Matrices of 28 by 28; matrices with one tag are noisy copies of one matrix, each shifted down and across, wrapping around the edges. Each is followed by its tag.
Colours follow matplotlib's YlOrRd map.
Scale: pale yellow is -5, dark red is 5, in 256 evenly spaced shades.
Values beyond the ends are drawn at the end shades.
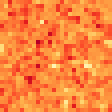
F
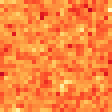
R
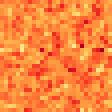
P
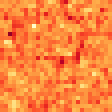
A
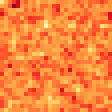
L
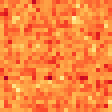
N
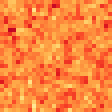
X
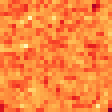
L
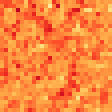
P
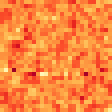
P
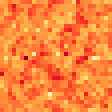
P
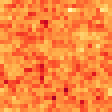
F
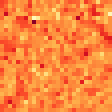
P
